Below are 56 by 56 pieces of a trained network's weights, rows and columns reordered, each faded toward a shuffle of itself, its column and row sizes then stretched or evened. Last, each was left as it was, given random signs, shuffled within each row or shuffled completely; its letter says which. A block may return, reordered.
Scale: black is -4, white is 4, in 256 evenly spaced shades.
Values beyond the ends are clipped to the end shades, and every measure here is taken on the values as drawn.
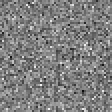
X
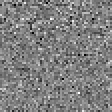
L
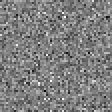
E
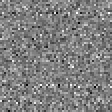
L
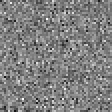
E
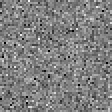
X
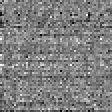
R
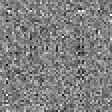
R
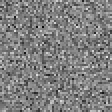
L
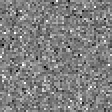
X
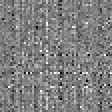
R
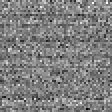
L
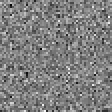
E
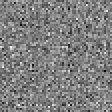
E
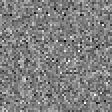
L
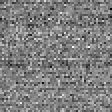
L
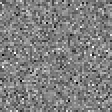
X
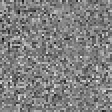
E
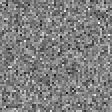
X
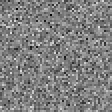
X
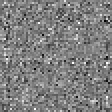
E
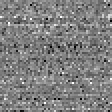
L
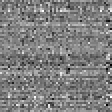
R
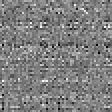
R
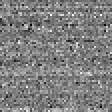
L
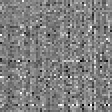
R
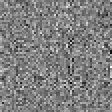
R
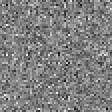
E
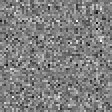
E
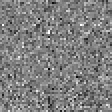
E
